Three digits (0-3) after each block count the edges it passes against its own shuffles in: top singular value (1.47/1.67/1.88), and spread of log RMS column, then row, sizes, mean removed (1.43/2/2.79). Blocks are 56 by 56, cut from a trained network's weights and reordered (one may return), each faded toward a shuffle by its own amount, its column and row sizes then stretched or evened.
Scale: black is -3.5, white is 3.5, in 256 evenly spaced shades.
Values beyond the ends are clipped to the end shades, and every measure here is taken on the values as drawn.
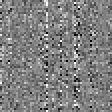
0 3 0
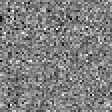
0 1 2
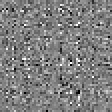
1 2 2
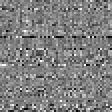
3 0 3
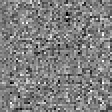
2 2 1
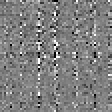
3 3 2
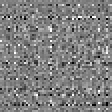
3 2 3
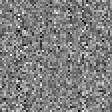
1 2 0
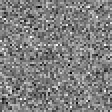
0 0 1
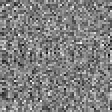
3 1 1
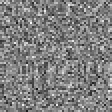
2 0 0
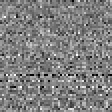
2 0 3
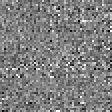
0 1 2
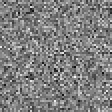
2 1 0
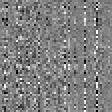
3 3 1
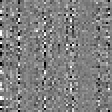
3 3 1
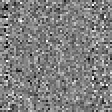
0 2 0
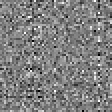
2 2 1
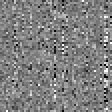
1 3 0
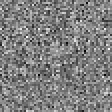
3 1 1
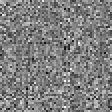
2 1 0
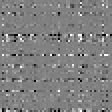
2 2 3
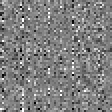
0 3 1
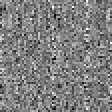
1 2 0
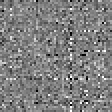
0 2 2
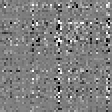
0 3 3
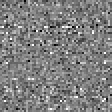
0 0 2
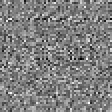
1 0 2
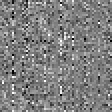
0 3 0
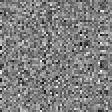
2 2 0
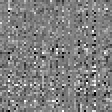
0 3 2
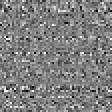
1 1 3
